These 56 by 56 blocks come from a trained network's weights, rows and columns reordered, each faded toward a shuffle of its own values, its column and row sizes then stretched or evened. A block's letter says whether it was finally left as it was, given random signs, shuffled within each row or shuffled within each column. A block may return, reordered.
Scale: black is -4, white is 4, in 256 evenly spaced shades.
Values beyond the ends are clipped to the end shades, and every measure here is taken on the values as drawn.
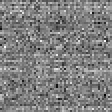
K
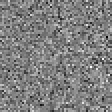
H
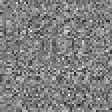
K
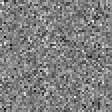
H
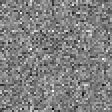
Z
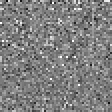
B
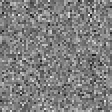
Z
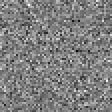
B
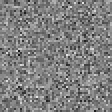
Z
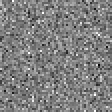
H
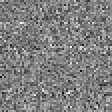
B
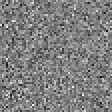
H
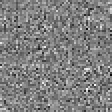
Z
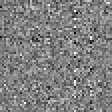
Z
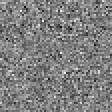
B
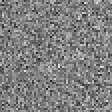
Z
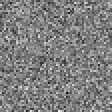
B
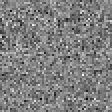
B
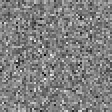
Z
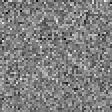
B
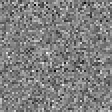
B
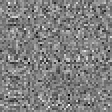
K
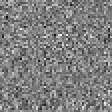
K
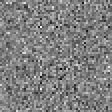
K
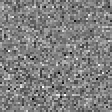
B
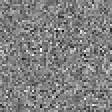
Z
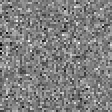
H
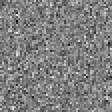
H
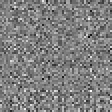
K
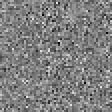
H
